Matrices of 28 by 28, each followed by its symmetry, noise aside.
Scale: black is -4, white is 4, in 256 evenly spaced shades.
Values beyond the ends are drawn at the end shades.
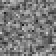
same after a half turn.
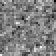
antisymmetric.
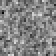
same after a half turn.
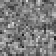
no symmetry.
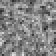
symmetric across the other diagonal.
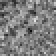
symmetric.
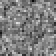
symmetric.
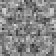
mirrored left to right.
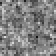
symmetric across the other diagonal.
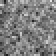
antisymmetric.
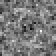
same after a half turn.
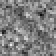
symmetric across the other diagonal.
